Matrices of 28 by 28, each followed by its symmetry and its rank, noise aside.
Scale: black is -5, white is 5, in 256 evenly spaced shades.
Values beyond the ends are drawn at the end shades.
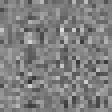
no symmetry, rank four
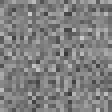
no symmetry, rank four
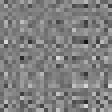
no symmetry, rank three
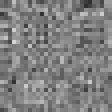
no symmetry, rank five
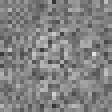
symmetric, rank five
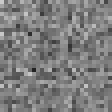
no symmetry, rank five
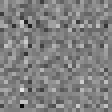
no symmetry, rank five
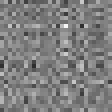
no symmetry, rank three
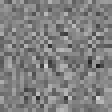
no symmetry, rank three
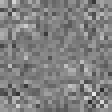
symmetric, rank three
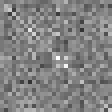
symmetric, rank four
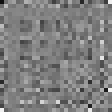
symmetric, rank four
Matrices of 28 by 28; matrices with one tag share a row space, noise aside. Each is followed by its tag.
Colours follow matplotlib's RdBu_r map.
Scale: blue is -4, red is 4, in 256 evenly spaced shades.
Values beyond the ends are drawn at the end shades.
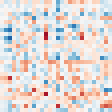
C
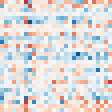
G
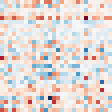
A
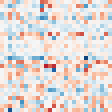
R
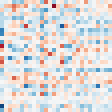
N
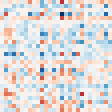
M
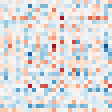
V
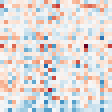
A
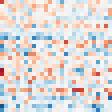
G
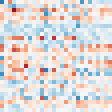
N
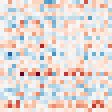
R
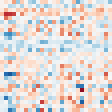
M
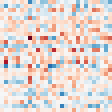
V
